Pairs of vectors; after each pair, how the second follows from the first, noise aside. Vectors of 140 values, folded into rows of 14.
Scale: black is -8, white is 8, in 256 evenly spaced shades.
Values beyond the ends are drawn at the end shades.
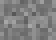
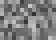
scaled up.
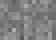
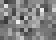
wrapped around, scaled up.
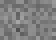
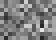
wrapped around, scaled up.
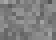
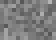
negated.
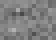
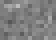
wrapped around, negated, partly zeroed.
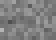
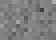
wrapped around, negated, partly zeroed.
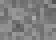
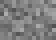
negated.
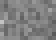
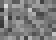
wrapped around, scaled up.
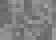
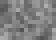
copied.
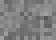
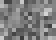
scaled up.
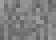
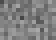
negated.
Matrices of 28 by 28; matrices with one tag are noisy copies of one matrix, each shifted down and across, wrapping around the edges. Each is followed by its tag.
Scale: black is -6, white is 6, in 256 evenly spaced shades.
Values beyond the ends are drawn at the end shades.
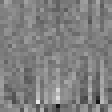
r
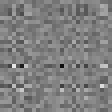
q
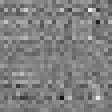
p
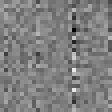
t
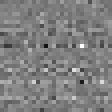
p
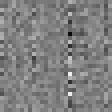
t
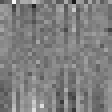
r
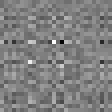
q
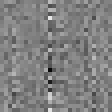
t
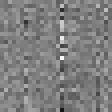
t
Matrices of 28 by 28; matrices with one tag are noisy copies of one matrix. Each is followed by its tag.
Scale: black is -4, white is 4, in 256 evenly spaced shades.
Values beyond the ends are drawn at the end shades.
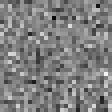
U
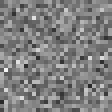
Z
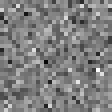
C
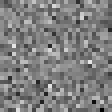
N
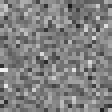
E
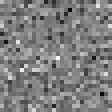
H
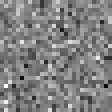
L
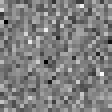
C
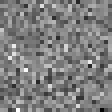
N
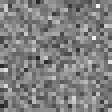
E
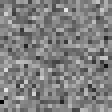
Z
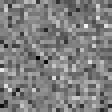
E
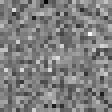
H
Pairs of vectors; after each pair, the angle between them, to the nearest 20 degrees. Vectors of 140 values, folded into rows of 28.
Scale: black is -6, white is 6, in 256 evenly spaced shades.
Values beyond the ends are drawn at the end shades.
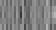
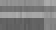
80 degrees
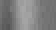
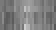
40 degrees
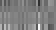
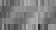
120 degrees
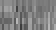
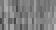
40 degrees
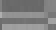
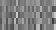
100 degrees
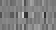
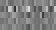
100 degrees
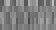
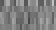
20 degrees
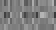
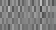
100 degrees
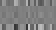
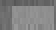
100 degrees
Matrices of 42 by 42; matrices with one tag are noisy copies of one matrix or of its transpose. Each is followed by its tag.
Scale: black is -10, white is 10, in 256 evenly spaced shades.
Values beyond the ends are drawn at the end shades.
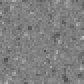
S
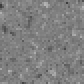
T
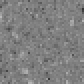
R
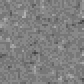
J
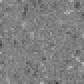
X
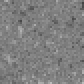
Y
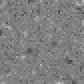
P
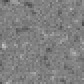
T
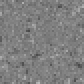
S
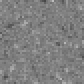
X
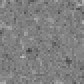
P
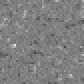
J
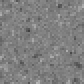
S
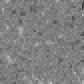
Y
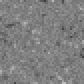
X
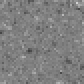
P
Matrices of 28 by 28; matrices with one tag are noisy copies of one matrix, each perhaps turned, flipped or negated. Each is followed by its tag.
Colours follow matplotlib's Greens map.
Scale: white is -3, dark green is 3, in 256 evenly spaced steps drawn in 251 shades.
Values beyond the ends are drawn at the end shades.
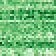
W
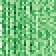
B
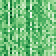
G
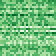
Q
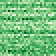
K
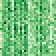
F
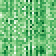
Q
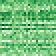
Q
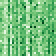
G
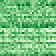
F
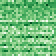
K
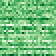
B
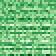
B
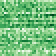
F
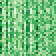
B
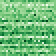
K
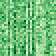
Q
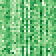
Q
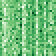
K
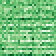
B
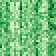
W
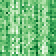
W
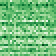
K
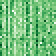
B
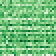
B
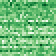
K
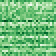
K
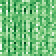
B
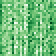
F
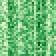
W
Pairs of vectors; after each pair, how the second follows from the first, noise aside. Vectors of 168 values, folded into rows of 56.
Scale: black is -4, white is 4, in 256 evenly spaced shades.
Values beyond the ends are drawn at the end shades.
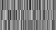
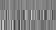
wrapped around, negated, partly zeroed.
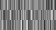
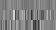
wrapped around, partly zeroed.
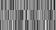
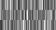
wrapped around, negated.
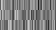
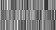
reversed, negated.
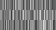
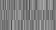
wrapped around, shrunk.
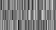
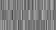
shrunk.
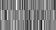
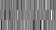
wrapped around, partly zeroed.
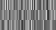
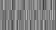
wrapped around, shrunk.
